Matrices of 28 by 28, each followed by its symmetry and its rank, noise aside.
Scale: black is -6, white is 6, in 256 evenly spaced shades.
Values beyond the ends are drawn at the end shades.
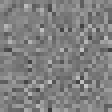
symmetric, rank six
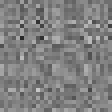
no symmetry, rank four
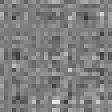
no symmetry, rank four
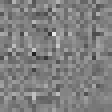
antisymmetric, rank four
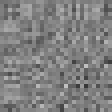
symmetric, rank four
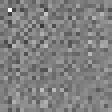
symmetric, rank six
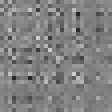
symmetric, rank four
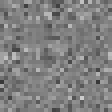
antisymmetric, rank six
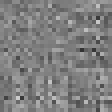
antisymmetric, rank six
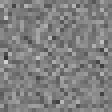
no symmetry, rank six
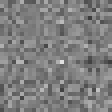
no symmetry, rank four
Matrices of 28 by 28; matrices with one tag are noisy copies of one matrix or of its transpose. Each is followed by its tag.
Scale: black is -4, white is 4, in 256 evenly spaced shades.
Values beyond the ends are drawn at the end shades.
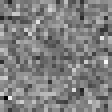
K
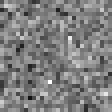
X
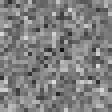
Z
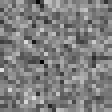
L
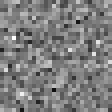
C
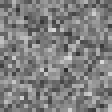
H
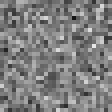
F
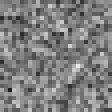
K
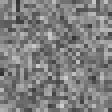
K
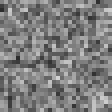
Z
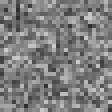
K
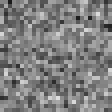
F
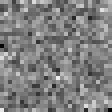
Z
